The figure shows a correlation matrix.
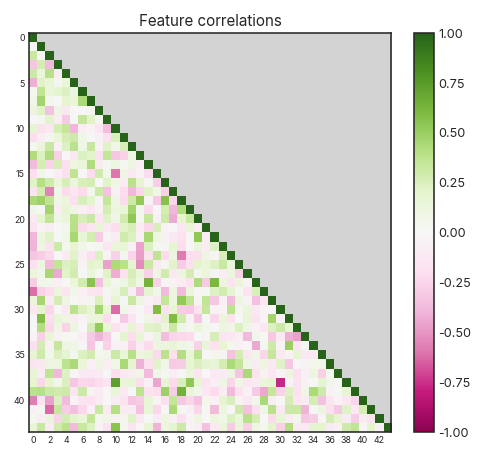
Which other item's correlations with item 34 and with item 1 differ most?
7
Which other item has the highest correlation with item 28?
40
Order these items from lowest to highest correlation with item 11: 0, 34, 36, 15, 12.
0, 34, 15, 12, 36
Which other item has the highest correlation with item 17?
31
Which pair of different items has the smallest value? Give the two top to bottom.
30, 38
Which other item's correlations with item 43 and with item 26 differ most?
10
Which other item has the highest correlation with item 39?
18
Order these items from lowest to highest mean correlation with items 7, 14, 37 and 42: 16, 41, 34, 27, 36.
34, 41, 36, 16, 27
